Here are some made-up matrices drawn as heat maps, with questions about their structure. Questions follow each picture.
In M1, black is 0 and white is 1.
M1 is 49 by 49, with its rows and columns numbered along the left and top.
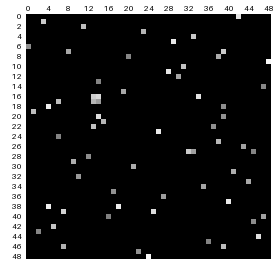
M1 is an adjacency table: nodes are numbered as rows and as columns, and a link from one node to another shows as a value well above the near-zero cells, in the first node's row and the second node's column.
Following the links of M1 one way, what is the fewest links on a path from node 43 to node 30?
5
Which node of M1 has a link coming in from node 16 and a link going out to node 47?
node 14
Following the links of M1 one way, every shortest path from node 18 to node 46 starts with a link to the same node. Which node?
node 4
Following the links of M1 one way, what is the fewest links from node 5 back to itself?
8
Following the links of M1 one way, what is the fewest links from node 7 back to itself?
2
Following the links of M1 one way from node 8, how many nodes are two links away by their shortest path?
4
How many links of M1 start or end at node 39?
6
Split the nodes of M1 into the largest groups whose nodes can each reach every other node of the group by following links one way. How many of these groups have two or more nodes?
5
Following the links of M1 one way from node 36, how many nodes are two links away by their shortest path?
3
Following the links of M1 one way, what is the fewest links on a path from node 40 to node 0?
6
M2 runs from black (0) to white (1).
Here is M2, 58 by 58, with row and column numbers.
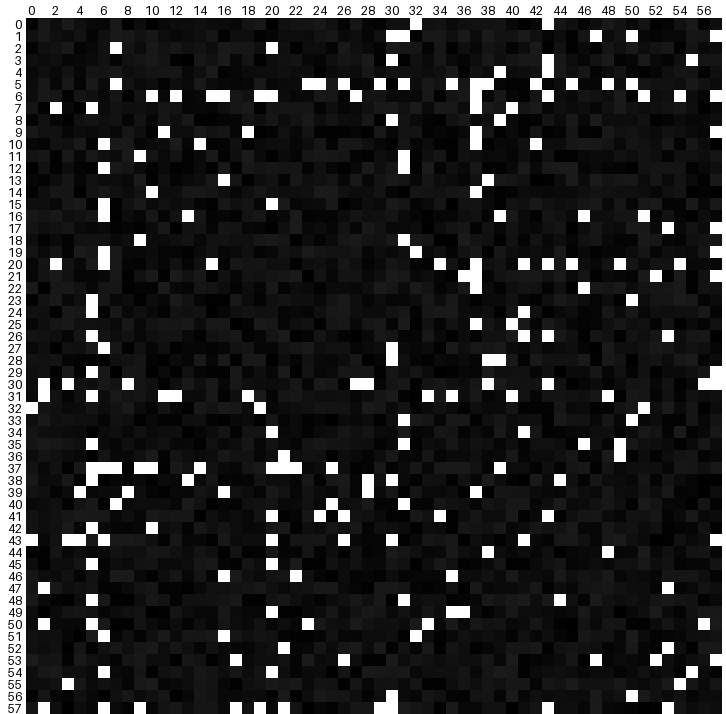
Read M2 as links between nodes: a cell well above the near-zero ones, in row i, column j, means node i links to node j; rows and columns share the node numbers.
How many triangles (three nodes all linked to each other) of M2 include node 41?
3
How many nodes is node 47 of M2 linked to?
2
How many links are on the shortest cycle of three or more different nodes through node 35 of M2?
3
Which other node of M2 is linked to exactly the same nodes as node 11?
node 18
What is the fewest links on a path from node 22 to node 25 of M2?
2
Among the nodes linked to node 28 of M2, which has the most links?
node 30
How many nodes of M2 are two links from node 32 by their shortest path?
4
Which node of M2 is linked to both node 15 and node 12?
node 6
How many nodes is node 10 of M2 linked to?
4
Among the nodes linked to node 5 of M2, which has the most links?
node 37
